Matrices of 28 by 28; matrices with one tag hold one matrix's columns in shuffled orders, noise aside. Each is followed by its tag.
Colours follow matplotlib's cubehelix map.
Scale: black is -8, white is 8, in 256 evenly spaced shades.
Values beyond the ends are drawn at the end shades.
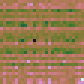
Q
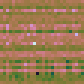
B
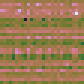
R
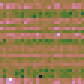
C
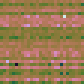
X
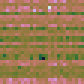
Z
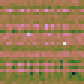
B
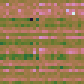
R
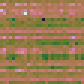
R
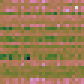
Z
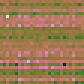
X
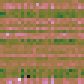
C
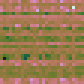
Z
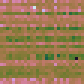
Z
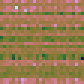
Z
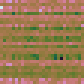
Z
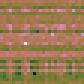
B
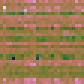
Z
